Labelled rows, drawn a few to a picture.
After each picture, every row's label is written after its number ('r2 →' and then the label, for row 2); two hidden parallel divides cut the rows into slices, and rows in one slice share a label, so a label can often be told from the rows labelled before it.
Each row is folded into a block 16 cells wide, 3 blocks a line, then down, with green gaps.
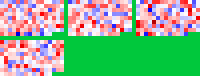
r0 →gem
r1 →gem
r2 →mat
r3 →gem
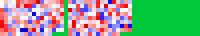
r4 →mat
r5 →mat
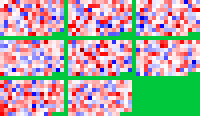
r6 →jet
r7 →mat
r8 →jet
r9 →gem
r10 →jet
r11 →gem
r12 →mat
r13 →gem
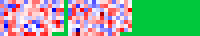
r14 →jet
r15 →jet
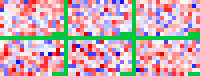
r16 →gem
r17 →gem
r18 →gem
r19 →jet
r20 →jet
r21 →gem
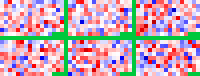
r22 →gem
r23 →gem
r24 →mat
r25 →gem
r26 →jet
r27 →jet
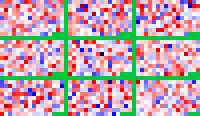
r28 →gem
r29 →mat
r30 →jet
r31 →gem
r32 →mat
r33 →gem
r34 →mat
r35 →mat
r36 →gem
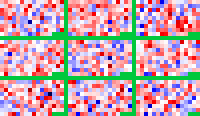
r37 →mat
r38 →gem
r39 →jet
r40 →gem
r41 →jet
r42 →mat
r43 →jet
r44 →mat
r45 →mat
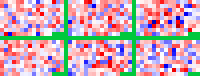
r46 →gem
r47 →gem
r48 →jet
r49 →gem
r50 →jet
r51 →gem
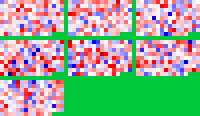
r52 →gem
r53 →gem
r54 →mat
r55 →mat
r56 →jet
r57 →mat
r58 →gem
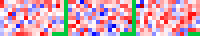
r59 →gem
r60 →mat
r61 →gem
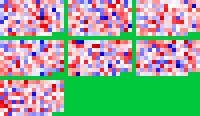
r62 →jet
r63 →mat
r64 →gem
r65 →mat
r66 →mat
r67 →mat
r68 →mat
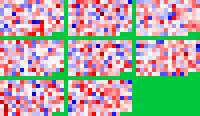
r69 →jet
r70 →jet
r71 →gem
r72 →mat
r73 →jet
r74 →gem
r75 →mat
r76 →jet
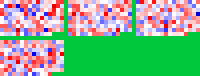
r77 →mat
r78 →gem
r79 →gem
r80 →mat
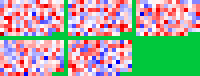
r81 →mat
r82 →jet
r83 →jet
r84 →gem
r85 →mat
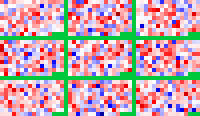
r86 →gem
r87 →mat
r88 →jet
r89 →mat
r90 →mat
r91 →jet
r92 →gem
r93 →mat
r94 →mat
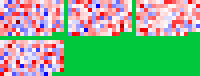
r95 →mat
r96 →jet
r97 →gem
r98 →mat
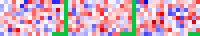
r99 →gem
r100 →gem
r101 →mat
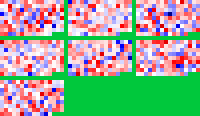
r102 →mat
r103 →gem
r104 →mat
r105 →gem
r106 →jet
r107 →mat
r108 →gem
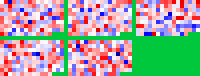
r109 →mat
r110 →mat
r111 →mat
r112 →mat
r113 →jet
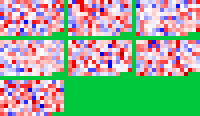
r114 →mat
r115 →jet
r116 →gem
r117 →gem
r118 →mat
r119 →jet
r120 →mat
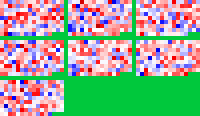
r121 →mat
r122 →jet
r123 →mat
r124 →mat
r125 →jet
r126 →gem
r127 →jet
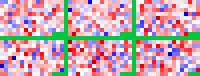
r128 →gem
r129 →gem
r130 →jet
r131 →gem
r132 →jet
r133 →mat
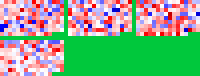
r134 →jet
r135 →mat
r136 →jet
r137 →gem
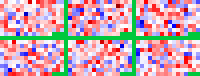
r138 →gem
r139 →mat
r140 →jet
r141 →jet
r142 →jet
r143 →jet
